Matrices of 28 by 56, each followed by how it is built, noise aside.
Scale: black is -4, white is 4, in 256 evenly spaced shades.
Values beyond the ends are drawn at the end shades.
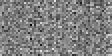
repeating rows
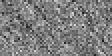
Toeplitz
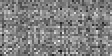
blocks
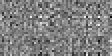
low rank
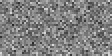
repeating columns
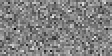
repeating columns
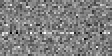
uneven rows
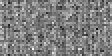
blocks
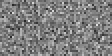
repeating rows
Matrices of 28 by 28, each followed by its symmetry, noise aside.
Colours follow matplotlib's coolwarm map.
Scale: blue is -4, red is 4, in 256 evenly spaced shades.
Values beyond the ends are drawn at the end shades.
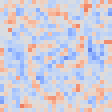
same after a half turn.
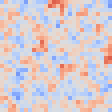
symmetric across the other diagonal.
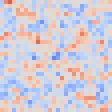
same after a half turn.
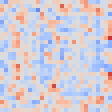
mirrored top to bottom.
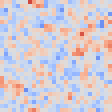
no symmetry.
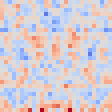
mirrored left to right.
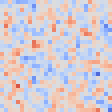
no symmetry.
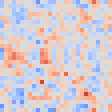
mirrored top to bottom.
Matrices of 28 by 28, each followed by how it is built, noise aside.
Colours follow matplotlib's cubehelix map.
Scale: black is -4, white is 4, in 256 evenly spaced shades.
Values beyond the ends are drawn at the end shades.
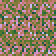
repeating columns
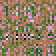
low rank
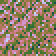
Hankel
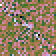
banded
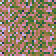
repeating rows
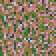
repeating rows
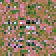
low rank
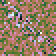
banded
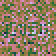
low rank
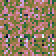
low rank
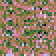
low rank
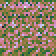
repeating columns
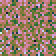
repeating rows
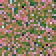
repeating rows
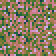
repeating rows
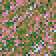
Hankel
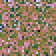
repeating columns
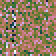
uneven columns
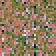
uneven columns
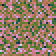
repeating columns
